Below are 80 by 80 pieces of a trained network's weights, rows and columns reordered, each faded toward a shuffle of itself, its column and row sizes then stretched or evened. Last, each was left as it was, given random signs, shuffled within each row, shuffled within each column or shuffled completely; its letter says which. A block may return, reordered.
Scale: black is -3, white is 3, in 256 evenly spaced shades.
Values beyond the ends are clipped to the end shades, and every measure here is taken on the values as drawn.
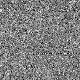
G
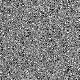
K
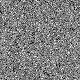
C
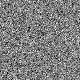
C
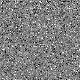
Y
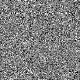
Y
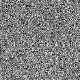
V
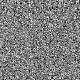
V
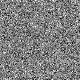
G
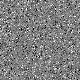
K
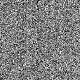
K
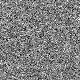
C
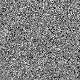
Y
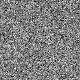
K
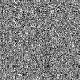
V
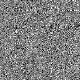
V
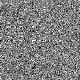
V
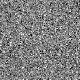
V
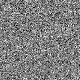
G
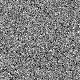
C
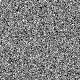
C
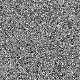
Y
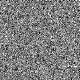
Y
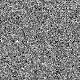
G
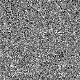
Y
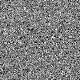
G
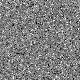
C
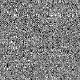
V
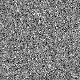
K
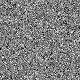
C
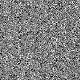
Y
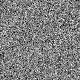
C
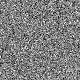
C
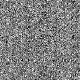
V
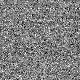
G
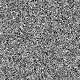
C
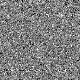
Y
